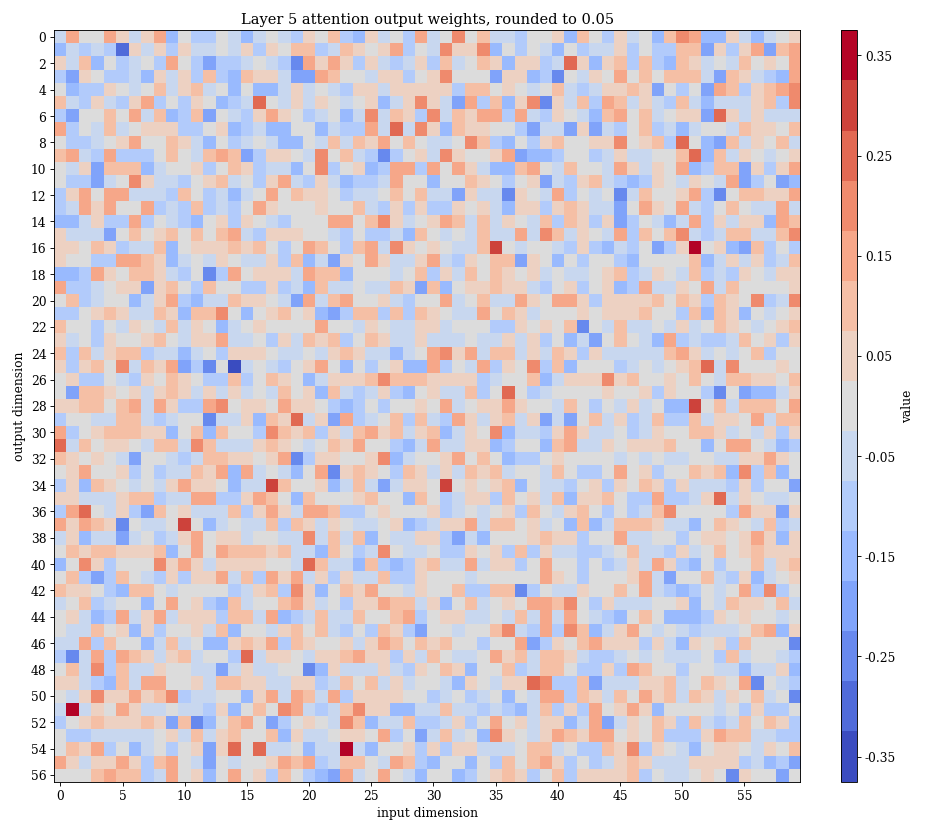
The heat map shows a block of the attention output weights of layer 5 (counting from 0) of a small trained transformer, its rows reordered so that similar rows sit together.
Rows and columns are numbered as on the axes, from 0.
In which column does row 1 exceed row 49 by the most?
56
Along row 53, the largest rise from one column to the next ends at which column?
35
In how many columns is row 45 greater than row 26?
19
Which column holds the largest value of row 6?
53
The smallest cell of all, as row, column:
25, 14
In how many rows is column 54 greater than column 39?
25
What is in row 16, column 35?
0.3
